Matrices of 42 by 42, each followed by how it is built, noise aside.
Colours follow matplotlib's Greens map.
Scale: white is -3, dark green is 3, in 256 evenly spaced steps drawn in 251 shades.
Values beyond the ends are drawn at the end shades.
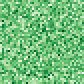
noise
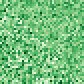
lower triangular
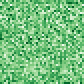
repeating columns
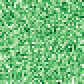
noise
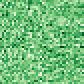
low rank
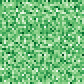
repeating columns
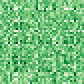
low rank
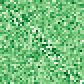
banded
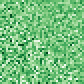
lower triangular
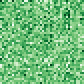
low rank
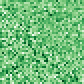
lower triangular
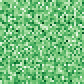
repeating columns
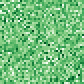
block diagonal
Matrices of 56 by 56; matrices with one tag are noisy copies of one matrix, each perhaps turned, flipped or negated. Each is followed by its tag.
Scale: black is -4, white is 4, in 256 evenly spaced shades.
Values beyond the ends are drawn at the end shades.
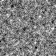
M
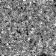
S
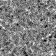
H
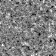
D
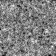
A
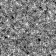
M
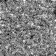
S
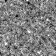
M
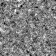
H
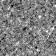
M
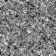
M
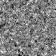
H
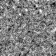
H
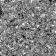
S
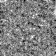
S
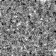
S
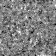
S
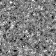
D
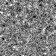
D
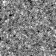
H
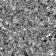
H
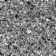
M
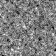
M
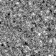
D
